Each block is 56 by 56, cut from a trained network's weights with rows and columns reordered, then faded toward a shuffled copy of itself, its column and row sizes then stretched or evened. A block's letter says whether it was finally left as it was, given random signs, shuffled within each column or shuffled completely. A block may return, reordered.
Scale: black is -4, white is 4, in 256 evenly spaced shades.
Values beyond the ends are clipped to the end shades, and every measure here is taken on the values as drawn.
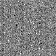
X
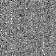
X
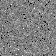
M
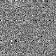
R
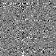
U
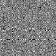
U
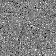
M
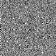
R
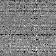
U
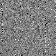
X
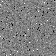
M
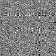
U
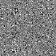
R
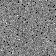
M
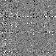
R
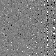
X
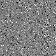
X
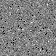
M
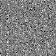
X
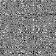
R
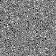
X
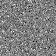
M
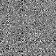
R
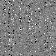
X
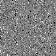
X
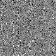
X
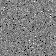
M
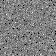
M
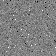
M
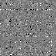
R
